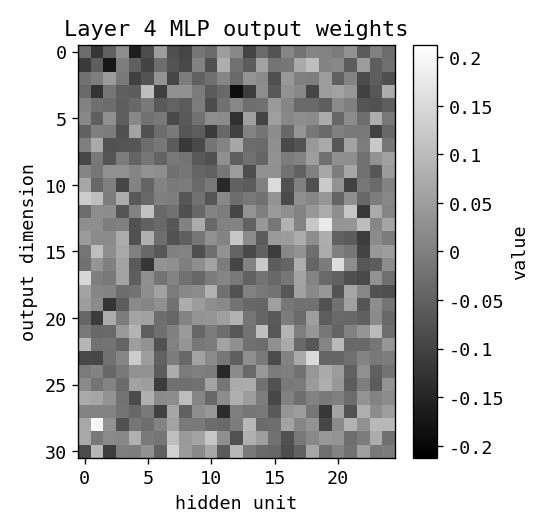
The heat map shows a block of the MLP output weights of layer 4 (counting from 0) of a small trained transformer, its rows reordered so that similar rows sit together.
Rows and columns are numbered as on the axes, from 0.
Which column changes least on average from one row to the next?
7
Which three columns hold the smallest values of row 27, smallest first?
11, 19, 6
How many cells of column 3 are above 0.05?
5
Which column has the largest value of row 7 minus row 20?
1
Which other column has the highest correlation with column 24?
20
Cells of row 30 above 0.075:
3
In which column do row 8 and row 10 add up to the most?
15
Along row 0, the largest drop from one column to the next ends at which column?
4
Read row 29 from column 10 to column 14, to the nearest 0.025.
0.125 0.025 -0.075 0.075 0.05
